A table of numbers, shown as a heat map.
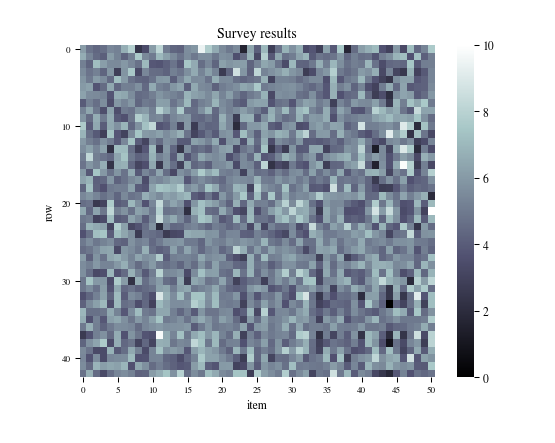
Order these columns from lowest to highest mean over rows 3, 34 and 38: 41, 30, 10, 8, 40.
10, 8, 40, 30, 41
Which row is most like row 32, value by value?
37
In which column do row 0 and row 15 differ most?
46
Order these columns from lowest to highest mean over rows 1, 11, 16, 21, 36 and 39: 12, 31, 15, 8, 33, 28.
15, 33, 12, 8, 28, 31
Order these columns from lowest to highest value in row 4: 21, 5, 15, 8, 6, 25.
8, 25, 21, 6, 15, 5
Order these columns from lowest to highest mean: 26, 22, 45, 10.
22, 10, 45, 26
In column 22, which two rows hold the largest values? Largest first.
3, 26
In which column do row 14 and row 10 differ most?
1
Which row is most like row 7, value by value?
31
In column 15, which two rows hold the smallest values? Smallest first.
21, 30
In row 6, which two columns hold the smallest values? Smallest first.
44, 42
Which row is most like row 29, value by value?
39
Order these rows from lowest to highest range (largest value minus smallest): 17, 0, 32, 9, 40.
17, 9, 40, 32, 0
